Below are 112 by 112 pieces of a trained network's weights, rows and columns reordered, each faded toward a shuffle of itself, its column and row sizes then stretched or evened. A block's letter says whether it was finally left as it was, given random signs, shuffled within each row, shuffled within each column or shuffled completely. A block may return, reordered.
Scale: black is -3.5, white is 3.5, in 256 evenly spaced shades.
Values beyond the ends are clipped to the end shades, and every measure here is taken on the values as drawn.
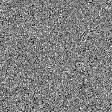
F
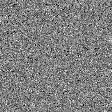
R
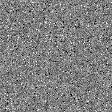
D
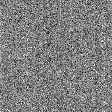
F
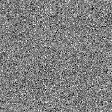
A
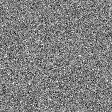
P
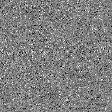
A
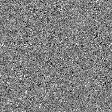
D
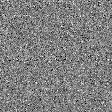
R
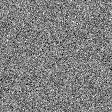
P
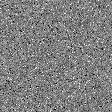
P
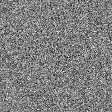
R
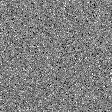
P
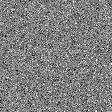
P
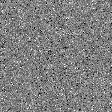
F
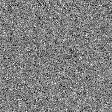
R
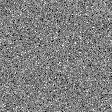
P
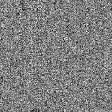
A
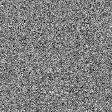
D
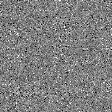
D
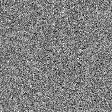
F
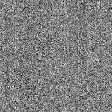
A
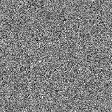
A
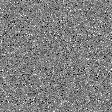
R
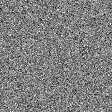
P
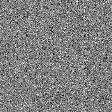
F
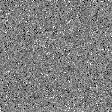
A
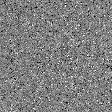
F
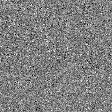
D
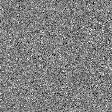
D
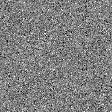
F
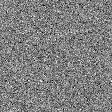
R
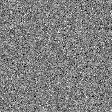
F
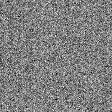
F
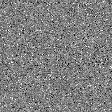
R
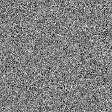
D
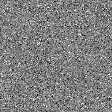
A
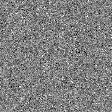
D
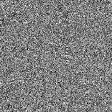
A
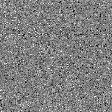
A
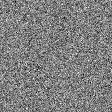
P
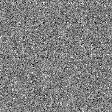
D
